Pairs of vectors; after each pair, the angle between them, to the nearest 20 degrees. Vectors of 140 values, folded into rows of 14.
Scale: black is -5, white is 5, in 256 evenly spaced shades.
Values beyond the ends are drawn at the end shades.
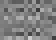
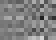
60 degrees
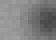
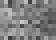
60 degrees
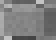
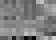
60 degrees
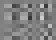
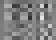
20 degrees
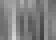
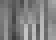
140 degrees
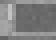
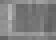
20 degrees
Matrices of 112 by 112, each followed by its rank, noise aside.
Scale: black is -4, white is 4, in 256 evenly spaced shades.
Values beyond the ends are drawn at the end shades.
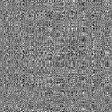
six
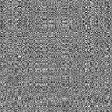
six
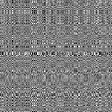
four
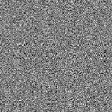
twelve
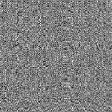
twelve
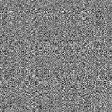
twelve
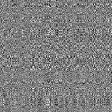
eight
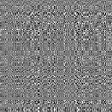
four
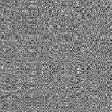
eight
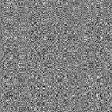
eight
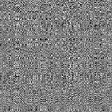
eight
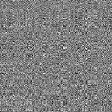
eight
